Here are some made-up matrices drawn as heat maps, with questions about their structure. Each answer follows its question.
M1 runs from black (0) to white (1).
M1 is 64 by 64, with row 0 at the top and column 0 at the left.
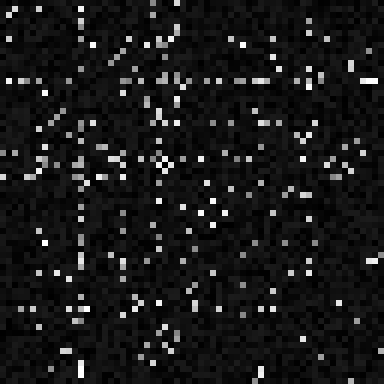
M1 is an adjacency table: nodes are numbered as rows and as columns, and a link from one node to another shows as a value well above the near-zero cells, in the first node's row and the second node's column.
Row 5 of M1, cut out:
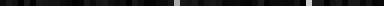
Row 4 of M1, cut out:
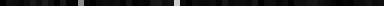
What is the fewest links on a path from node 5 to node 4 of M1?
2
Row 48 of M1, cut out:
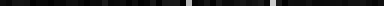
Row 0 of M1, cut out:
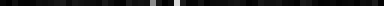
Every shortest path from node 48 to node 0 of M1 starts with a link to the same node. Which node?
node 31
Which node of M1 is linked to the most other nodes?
node 13
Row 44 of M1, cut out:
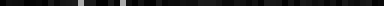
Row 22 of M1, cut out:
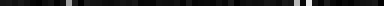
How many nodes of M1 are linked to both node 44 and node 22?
0
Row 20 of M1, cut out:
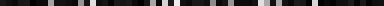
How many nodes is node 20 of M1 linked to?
12
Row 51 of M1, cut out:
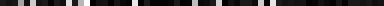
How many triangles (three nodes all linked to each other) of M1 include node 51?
5
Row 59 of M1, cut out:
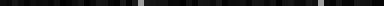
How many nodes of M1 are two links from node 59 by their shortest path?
4
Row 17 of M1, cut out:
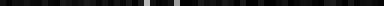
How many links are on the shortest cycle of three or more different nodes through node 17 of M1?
4
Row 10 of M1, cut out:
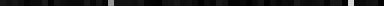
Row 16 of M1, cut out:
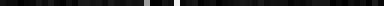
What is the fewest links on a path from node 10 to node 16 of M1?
5
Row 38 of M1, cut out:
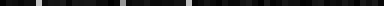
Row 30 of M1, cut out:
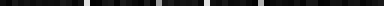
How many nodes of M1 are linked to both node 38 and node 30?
0
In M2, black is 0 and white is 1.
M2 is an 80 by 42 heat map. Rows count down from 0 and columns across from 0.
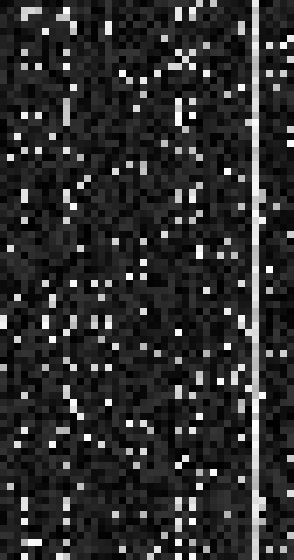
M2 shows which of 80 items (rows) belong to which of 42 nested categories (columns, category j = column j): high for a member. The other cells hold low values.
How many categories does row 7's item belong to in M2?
5
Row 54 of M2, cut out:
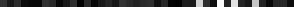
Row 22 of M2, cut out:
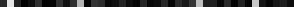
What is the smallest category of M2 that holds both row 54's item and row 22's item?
28
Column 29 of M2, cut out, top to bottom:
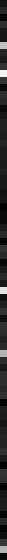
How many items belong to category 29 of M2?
5
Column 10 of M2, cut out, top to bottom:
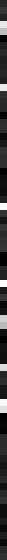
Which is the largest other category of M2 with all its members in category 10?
15
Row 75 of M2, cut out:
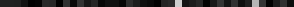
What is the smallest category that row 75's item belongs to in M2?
25
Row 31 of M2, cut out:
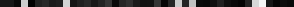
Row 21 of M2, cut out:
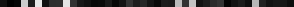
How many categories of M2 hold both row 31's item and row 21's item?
5
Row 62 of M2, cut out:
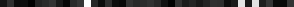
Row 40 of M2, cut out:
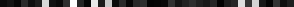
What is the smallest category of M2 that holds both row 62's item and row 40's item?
34
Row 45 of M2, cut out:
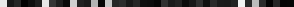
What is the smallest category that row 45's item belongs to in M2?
0
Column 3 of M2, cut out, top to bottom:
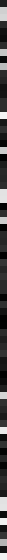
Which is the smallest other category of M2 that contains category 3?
27
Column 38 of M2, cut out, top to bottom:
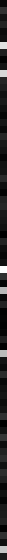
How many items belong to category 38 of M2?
6
